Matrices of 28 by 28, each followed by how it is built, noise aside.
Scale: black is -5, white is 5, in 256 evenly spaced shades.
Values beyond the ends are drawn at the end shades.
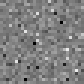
sparse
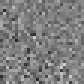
lower triangular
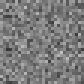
repeating rows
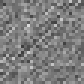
Hankel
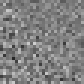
lower triangular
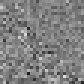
lower triangular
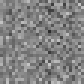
repeating rows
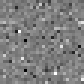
sparse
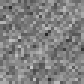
Hankel
